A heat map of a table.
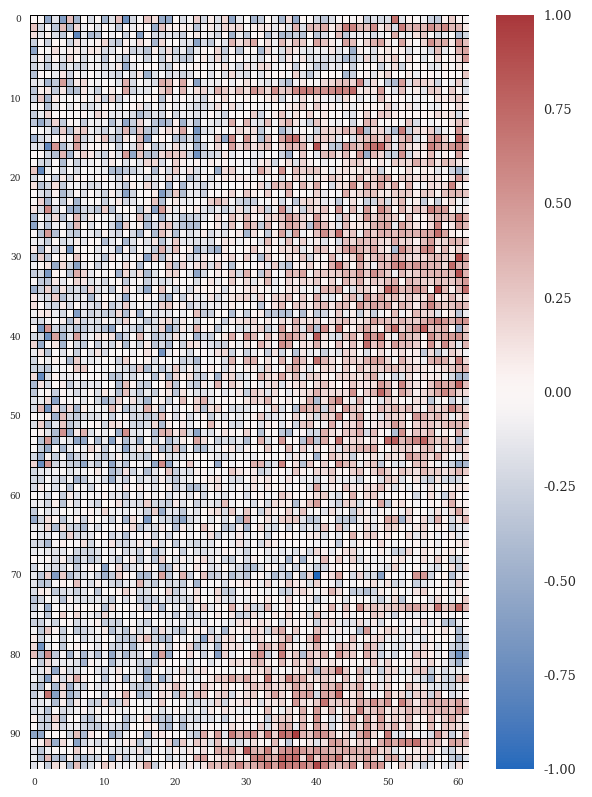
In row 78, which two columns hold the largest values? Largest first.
40, 36
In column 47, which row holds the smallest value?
17
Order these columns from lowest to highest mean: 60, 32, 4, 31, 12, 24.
12, 4, 24, 32, 31, 60
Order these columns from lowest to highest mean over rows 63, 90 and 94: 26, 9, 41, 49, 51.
9, 51, 49, 26, 41
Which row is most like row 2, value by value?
37
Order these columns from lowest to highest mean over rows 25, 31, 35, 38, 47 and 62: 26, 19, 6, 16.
16, 6, 19, 26
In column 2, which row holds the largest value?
85
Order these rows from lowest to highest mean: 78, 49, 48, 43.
78, 48, 49, 43
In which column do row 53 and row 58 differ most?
55
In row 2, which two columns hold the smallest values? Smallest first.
6, 15
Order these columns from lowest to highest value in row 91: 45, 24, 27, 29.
29, 27, 45, 24
